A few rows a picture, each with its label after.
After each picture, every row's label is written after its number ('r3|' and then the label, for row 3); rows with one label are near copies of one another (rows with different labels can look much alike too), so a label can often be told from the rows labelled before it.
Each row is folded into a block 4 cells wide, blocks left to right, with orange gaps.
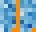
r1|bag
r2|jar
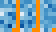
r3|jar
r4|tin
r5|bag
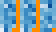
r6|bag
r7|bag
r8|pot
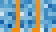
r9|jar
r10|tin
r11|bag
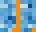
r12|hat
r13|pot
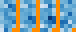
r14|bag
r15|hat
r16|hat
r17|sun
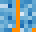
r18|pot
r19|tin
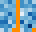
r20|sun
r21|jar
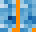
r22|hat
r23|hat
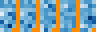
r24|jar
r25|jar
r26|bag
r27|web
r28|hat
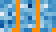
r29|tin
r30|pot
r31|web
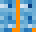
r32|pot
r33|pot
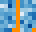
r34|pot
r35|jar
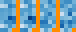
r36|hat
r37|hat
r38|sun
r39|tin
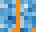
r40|hat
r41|web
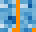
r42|hat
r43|pot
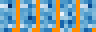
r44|pot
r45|hat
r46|pot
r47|tin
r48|pot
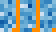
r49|sun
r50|pot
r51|tin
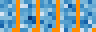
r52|tin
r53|hat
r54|jar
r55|bag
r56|sun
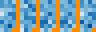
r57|jar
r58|bag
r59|sun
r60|sun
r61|jar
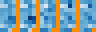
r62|hat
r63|hat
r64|web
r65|pot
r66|pot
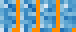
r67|bag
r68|bag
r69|web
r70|web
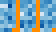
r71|pot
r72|tin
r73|tin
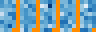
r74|jar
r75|bag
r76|pot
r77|sun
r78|web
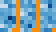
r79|hat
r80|jar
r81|pot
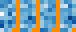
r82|tin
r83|hat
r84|web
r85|hat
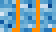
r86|jar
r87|pot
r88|pot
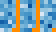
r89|sun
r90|pot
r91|jar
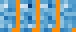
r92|web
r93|pot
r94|pot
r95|web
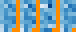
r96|bag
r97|bag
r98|pot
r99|bag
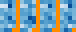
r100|pot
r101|hat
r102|pot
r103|pot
